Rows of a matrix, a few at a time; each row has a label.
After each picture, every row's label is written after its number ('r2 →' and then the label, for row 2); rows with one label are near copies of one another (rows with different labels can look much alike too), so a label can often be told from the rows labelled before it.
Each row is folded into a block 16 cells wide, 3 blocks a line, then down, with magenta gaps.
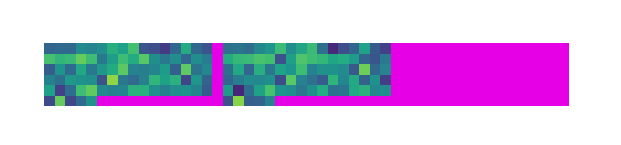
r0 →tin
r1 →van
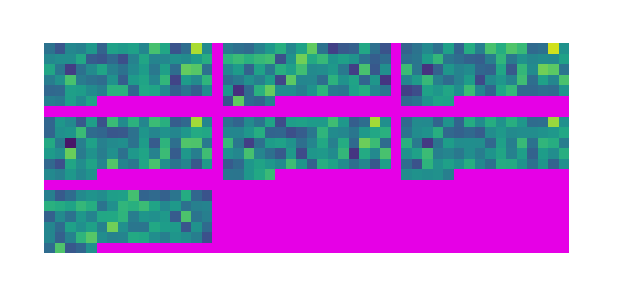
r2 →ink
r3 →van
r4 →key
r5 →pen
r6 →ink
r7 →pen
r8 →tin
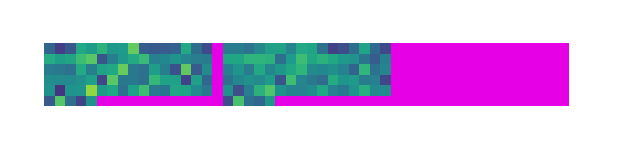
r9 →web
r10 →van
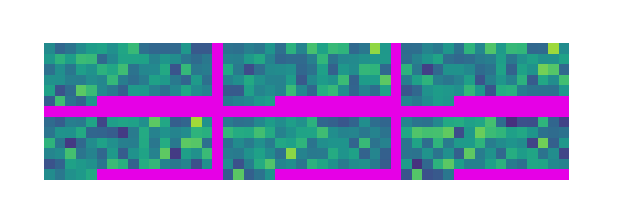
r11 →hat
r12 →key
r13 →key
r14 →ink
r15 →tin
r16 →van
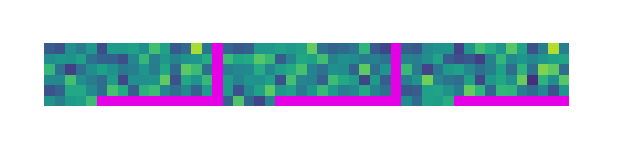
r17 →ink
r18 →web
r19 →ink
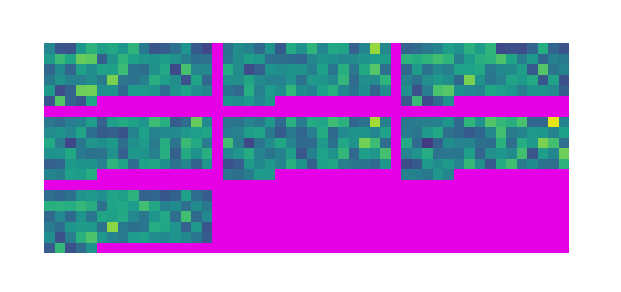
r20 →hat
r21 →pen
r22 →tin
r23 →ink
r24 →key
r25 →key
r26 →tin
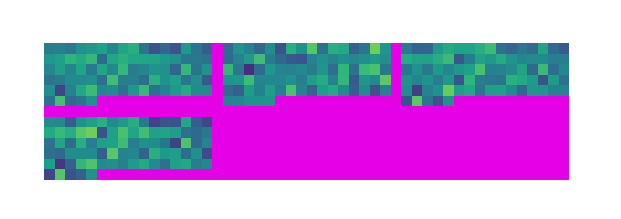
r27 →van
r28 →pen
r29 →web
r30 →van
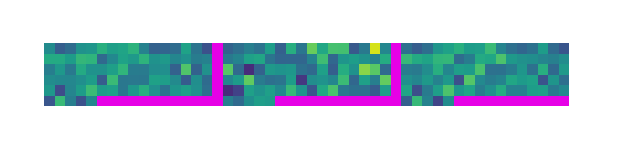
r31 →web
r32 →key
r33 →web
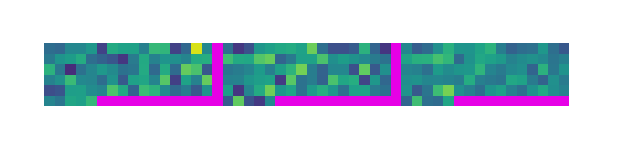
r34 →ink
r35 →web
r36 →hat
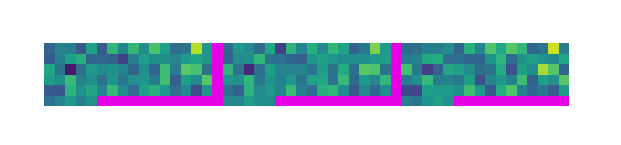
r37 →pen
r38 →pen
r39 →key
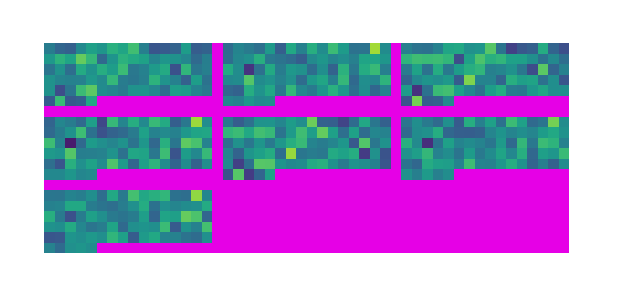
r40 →hat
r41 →pen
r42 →van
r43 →pen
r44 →tin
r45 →pen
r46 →key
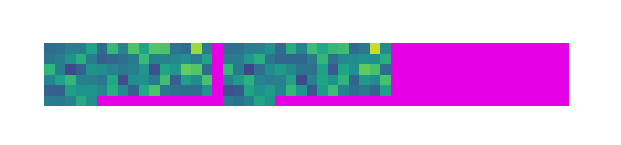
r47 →key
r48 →key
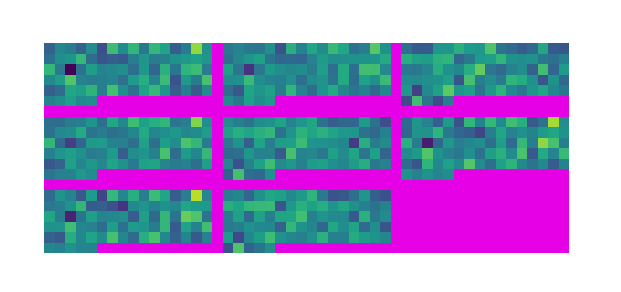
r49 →pen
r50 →pen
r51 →web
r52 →key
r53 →van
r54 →pen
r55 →pen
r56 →van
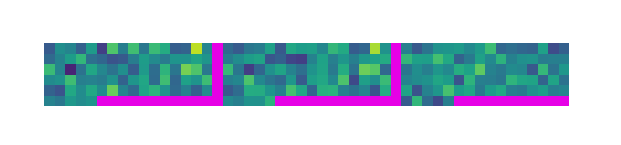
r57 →pen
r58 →ink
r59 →web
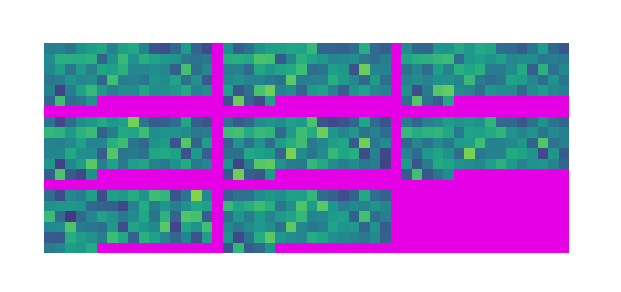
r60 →van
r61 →hat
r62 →hat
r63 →web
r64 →tin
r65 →tin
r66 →ink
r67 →tin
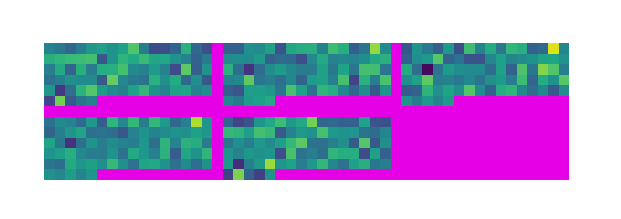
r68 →van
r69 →ink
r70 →pen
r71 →pen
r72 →web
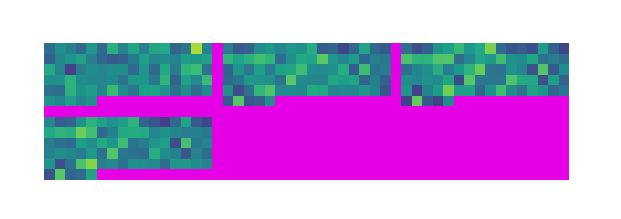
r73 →pen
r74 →tin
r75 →web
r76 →hat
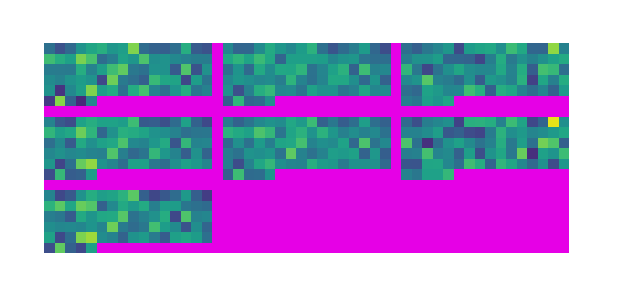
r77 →web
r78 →hat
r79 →ink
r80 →hat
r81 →tin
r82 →ink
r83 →hat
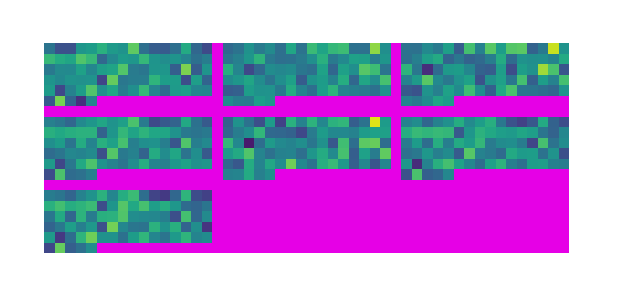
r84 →web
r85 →key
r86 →key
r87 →van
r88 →pen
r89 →van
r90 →van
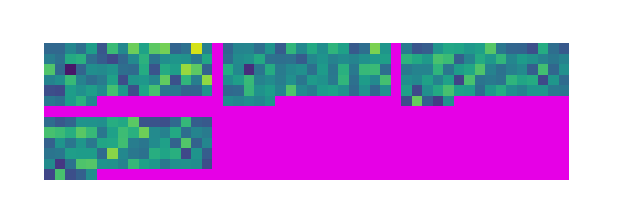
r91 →key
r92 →pen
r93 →web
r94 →tin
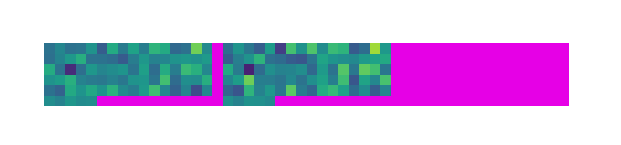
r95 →pen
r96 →pen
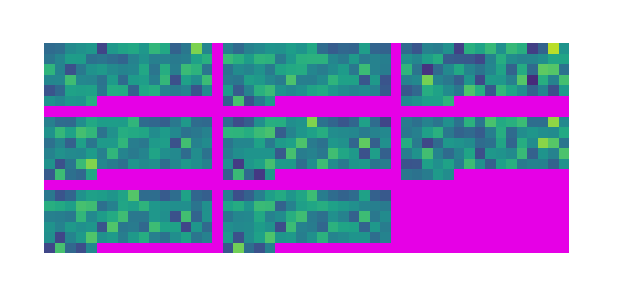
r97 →ink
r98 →tin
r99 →ink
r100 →hat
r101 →web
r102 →key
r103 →web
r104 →web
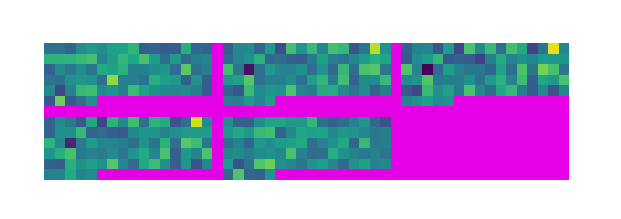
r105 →tin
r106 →pen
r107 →pen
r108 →pen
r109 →hat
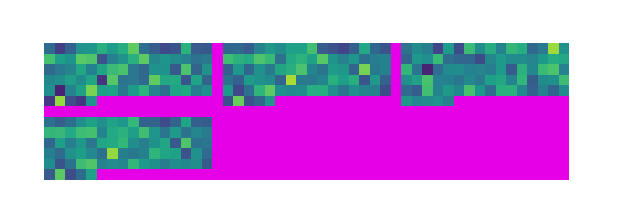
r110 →web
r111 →tin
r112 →pen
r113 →tin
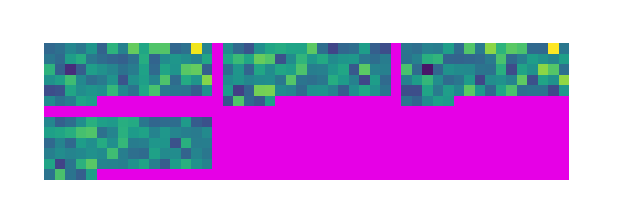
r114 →key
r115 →hat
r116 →key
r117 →hat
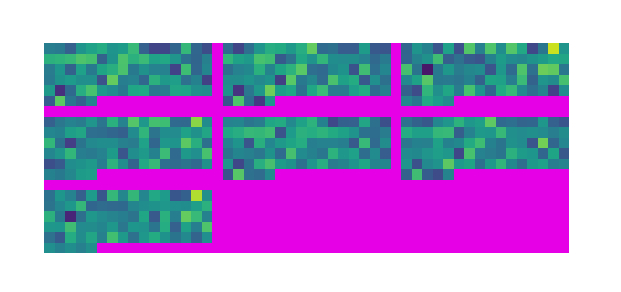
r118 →van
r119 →web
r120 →pen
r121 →key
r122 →van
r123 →web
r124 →pen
